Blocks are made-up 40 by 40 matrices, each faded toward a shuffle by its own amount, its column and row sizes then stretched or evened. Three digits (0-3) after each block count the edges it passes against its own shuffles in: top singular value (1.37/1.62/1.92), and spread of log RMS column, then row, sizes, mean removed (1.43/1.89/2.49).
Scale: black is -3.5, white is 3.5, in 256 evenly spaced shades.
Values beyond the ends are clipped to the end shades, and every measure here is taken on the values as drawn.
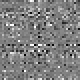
3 1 3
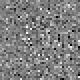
0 1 0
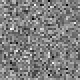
1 1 0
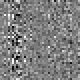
2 3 0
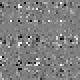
0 1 3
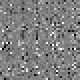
2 2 1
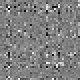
1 2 2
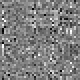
2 2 0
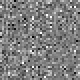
2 1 0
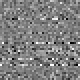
1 0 3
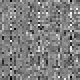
3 3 0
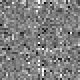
0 2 1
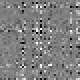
1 3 2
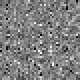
0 2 0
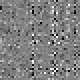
3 2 1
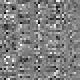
3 3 0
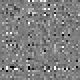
2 2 2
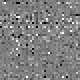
1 1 2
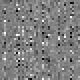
1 3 1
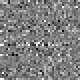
2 0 2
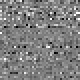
0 0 3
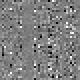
1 3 0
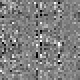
2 3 1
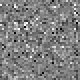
1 1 1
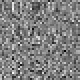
3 2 0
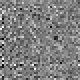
2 2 1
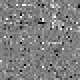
0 1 2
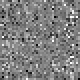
1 2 1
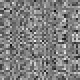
3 2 0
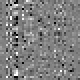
3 3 0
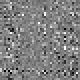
0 3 2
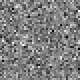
0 1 0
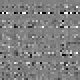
2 0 3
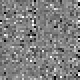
0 2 0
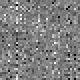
1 2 0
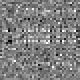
3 0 2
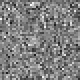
1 0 0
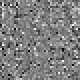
2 2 0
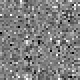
1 1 0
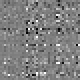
2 3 2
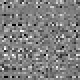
3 1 3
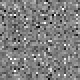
2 1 0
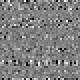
3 0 3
